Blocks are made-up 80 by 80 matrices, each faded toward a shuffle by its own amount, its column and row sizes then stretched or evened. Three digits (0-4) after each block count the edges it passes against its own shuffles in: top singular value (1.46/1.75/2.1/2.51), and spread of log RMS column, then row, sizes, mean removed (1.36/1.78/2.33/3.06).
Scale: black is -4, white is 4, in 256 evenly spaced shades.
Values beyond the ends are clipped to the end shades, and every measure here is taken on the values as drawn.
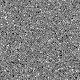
1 0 0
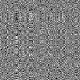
4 3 0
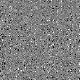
1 3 2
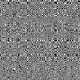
4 2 3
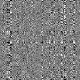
4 4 2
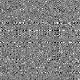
3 1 3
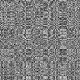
4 2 2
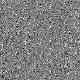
1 2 0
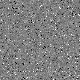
0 0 1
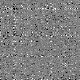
2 2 3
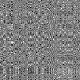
4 2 1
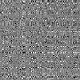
4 2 3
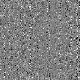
1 3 0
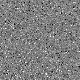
0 0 1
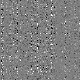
2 4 1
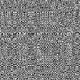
4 1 3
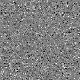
2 0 1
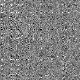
2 3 2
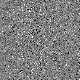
0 2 0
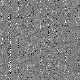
0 3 0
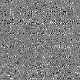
3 1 3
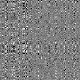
4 4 2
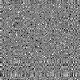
4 1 2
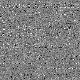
0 0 3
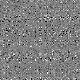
1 2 3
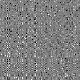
4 2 1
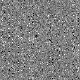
0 3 0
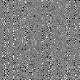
3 4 1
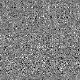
1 2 3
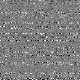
2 0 4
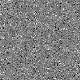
1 2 0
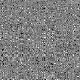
3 2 1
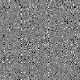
3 3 2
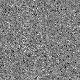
1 0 1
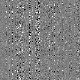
1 4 1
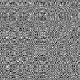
4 0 3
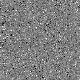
1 1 0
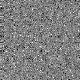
2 1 1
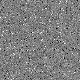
0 0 1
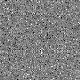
2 0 0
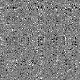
3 2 2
